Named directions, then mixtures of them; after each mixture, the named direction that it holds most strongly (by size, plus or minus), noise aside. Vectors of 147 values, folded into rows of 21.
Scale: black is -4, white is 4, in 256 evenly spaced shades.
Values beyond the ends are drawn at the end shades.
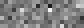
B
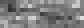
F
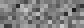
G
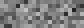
G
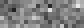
B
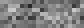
F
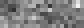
F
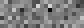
B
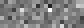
B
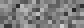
G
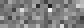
B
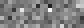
B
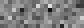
B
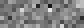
B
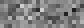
G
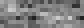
F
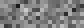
G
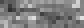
F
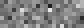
B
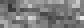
F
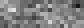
F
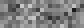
G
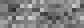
F
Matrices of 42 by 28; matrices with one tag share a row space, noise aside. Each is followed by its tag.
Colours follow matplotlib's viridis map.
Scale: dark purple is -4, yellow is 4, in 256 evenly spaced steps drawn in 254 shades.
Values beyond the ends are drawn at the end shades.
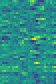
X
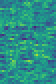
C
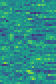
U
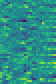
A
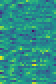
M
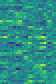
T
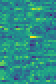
U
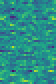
C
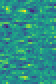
A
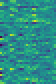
M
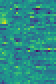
U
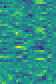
T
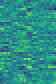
A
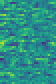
C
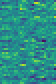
X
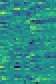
U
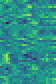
A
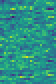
C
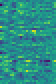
M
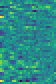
M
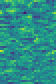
C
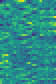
A
